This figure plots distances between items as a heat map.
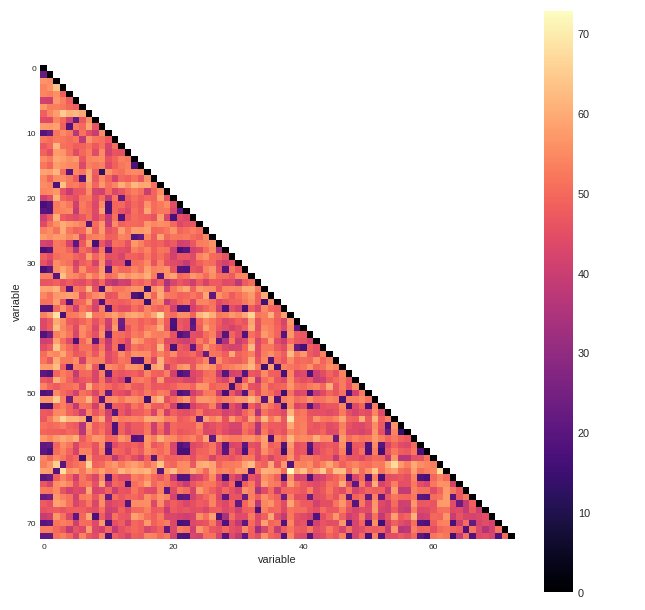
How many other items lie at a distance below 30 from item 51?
6
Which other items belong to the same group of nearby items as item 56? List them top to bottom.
11, 53, 55
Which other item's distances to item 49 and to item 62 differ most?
29
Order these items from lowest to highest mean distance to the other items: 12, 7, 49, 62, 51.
12, 49, 51, 7, 62
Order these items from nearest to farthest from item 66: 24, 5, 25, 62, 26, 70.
70, 5, 24, 25, 26, 62
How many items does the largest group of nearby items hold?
18
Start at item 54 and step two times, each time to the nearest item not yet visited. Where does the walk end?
24
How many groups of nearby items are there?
15
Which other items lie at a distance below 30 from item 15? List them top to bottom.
14, 26, 35, 45, 57
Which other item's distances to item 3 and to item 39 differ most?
38
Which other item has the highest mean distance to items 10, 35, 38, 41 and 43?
62
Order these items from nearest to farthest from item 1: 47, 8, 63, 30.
47, 63, 30, 8
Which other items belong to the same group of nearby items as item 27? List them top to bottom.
5, 8, 42, 69
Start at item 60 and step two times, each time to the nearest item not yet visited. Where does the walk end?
17
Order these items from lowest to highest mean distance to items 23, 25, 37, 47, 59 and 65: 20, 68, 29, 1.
1, 20, 68, 29
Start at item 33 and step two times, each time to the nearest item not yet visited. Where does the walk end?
71
